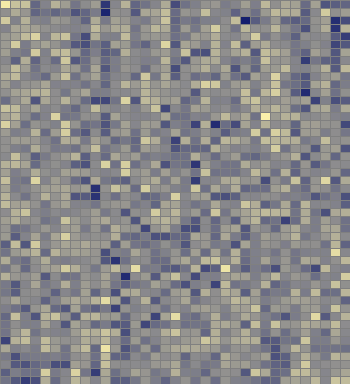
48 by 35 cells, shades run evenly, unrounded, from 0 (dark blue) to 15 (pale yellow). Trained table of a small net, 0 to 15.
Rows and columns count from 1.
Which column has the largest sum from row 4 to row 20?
28
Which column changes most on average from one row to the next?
35
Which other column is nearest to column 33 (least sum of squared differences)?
23
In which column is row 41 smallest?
15
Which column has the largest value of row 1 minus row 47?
1
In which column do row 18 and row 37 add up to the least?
12
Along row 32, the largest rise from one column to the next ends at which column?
34
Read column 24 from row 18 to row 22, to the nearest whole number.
10 7 9 6 6
